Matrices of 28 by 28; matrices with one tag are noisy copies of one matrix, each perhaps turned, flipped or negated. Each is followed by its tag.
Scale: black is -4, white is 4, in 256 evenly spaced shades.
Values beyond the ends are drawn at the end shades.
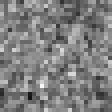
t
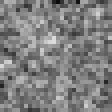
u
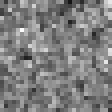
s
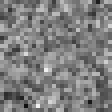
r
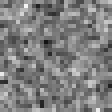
r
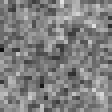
t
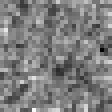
u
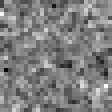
r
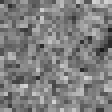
s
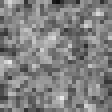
u
